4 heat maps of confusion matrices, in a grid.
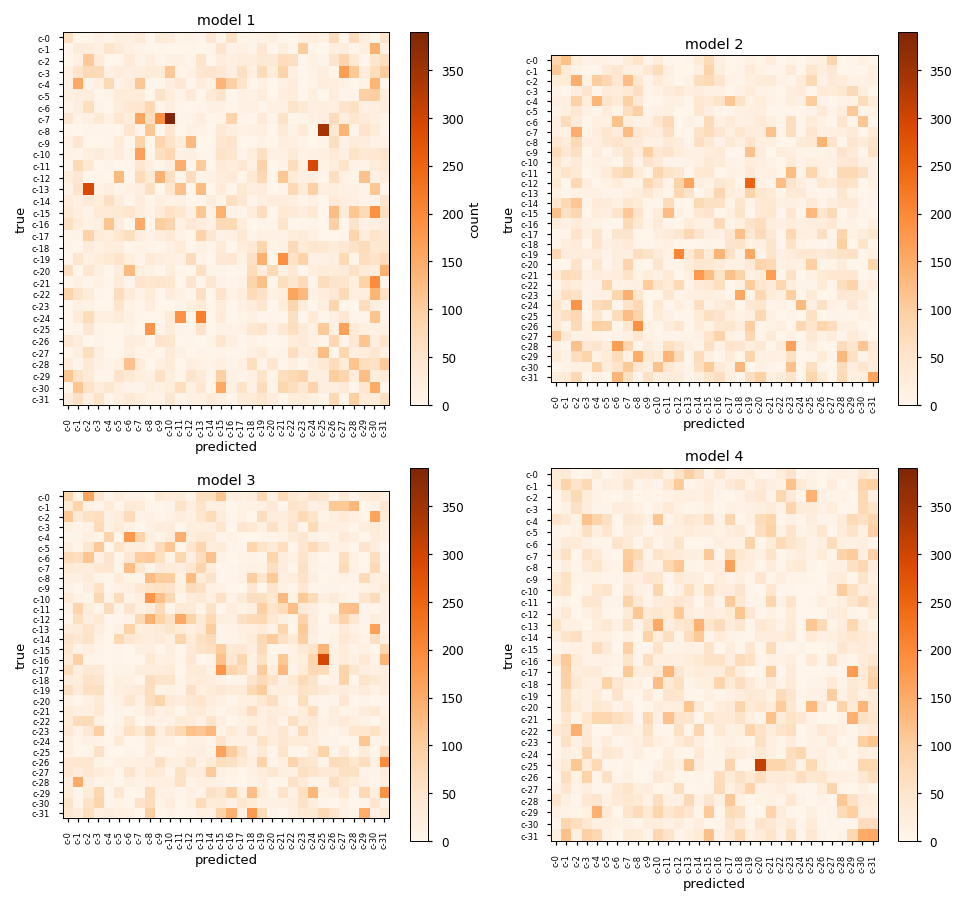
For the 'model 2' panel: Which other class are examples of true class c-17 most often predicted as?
c-18
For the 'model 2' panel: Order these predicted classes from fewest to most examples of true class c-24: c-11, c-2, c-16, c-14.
c-11, c-16, c-14, c-2
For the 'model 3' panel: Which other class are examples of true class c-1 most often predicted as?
c-28
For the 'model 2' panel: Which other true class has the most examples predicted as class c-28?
c-29
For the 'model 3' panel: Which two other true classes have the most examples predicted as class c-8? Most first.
c-10, c-12
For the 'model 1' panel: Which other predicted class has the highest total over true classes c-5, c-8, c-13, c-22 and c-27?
c-25
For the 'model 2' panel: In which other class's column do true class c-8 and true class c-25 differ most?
c-26
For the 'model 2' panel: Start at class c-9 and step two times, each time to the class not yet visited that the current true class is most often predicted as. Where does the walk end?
c-12
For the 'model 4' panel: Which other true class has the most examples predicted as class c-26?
c-13
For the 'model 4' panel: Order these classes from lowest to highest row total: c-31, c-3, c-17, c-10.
c-3, c-10, c-17, c-31
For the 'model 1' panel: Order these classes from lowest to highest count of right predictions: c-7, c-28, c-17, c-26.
c-17, c-26, c-28, c-7
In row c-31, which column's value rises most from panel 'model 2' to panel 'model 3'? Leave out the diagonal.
c-18
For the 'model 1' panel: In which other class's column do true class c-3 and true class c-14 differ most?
c-27
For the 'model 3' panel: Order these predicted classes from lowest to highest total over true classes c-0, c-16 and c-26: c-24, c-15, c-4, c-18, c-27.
c-4, c-18, c-27, c-24, c-15
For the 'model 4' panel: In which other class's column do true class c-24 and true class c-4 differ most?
c-10
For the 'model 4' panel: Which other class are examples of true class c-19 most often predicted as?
c-27
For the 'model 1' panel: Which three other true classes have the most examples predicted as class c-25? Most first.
c-8, c-27, c-21
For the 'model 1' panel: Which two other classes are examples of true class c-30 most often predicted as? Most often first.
c-15, c-1
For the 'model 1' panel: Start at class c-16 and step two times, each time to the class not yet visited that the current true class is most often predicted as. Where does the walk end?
c-10
